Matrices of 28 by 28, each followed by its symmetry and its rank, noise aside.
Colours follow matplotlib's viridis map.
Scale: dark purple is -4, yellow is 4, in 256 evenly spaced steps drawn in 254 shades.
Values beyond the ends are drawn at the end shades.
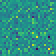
symmetric, rank four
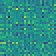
antisymmetric, rank four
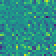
antisymmetric, rank four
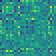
symmetric, rank three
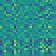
no symmetry, rank three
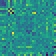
symmetric, rank four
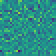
no symmetry, rank five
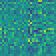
no symmetry, rank three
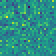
no symmetry, rank four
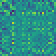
symmetric, rank three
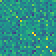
symmetric, rank four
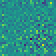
no symmetry, rank three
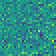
no symmetry, rank five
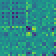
symmetric, rank three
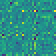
no symmetry, rank three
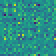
antisymmetric, rank four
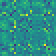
symmetric, rank four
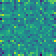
antisymmetric, rank four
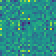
symmetric, rank three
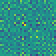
symmetric, rank four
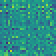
antisymmetric, rank four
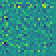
antisymmetric, rank four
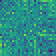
symmetric, rank three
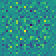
antisymmetric, rank four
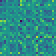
symmetric, rank three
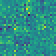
antisymmetric, rank four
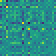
symmetric, rank three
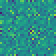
symmetric, rank five
